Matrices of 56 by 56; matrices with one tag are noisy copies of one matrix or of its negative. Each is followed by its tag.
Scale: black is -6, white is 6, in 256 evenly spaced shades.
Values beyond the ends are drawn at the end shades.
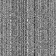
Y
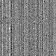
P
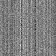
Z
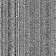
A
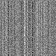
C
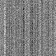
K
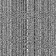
Y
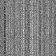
K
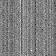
Z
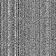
A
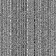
Y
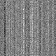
K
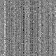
K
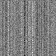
C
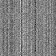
Z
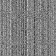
Y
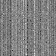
Y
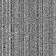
P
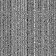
Y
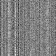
A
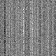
K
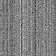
Z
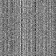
Z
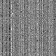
P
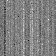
K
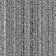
K
